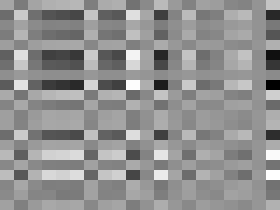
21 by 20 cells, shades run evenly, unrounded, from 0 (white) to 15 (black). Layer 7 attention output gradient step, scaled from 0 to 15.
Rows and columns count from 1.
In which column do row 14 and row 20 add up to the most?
20
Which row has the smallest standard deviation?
8
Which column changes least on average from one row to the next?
19
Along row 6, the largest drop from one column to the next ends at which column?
10
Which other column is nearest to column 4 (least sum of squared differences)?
9
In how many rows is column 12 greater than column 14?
12
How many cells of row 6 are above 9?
8
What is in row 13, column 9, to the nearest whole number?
5
